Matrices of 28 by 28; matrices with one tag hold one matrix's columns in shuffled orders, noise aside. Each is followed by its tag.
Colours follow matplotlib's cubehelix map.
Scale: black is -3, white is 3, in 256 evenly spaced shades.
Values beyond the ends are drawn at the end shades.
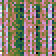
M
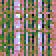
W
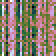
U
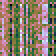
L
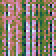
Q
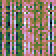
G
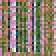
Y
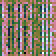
M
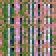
L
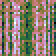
G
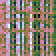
W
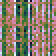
U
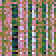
M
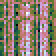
Q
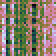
L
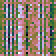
M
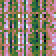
W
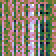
Q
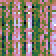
G
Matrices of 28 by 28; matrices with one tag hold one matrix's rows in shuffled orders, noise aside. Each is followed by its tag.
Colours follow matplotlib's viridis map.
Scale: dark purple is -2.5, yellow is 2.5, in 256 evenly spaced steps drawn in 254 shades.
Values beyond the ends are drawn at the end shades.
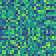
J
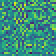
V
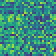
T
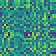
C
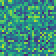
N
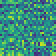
T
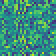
V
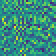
V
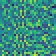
V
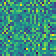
C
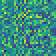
V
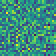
J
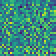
C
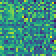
T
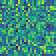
J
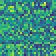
T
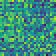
T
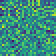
J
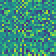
V
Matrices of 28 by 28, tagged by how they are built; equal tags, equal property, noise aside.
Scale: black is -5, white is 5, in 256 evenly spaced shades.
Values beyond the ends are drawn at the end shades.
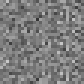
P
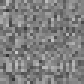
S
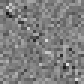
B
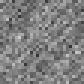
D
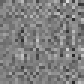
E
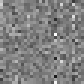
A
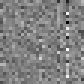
A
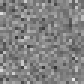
A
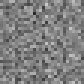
P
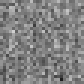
S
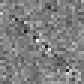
B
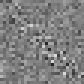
B
